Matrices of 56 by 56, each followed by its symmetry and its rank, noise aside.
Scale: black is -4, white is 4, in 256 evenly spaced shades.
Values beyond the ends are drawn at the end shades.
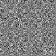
no symmetry, rank eight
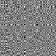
no symmetry, rank four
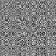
antisymmetric, rank four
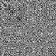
symmetric, rank eight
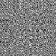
antisymmetric, rank eight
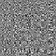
antisymmetric, rank six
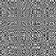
antisymmetric, rank four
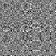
no symmetry, rank four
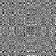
no symmetry, rank four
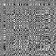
no symmetry, rank four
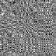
antisymmetric, rank six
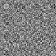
symmetric, rank eight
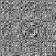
symmetric, rank six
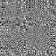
antisymmetric, rank six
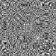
symmetric, rank eight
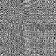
no symmetry, rank eight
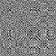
symmetric, rank four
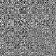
antisymmetric, rank six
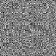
no symmetry, rank six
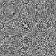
symmetric, rank eight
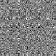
no symmetry, rank six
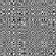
symmetric, rank four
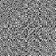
symmetric, rank six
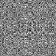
no symmetry, rank six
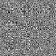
antisymmetric, rank six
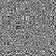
antisymmetric, rank six
